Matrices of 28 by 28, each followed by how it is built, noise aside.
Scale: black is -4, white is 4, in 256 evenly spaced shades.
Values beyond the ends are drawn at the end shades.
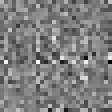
low rank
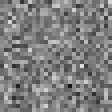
blocks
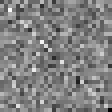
diagonal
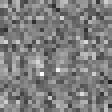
blocks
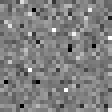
sparse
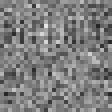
blocks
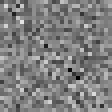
diagonal
